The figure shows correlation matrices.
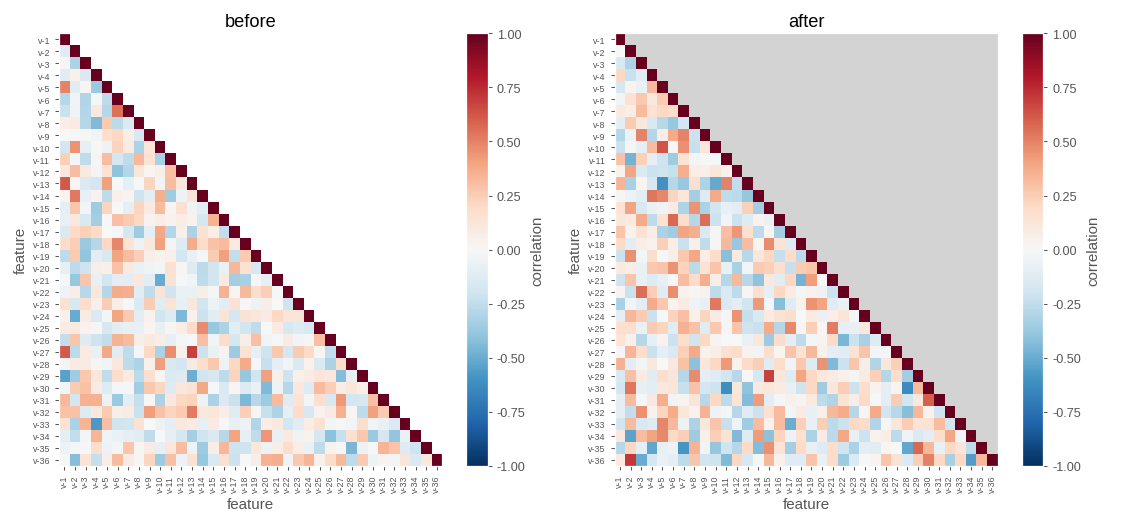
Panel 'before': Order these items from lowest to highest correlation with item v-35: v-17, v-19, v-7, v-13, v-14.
v-14, v-17, v-13, v-19, v-7
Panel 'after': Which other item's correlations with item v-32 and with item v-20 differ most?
v-28
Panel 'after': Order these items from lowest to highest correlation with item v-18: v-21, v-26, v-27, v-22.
v-21, v-26, v-22, v-27
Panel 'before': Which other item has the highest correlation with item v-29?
v-20
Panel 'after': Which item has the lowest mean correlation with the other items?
v-13
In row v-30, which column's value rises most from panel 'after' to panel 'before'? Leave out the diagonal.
v-28
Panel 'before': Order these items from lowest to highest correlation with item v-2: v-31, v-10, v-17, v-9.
v-31, v-9, v-17, v-10
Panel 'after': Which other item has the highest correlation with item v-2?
v-36
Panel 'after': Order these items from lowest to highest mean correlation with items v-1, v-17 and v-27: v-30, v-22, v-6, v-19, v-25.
v-6, v-30, v-22, v-19, v-25
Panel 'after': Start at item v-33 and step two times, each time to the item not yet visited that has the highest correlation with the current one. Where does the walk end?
v-10
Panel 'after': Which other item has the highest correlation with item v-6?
v-16
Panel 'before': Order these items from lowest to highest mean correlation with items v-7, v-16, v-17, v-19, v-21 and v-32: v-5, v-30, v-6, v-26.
v-5, v-30, v-26, v-6
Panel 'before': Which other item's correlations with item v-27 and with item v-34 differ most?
v-13
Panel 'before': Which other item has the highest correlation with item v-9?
v-32
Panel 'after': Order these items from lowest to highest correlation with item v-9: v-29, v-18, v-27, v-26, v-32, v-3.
v-18, v-29, v-27, v-26, v-32, v-3
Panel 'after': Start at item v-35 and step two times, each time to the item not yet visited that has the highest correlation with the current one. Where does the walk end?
v-15
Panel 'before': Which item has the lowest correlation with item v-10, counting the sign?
v-21
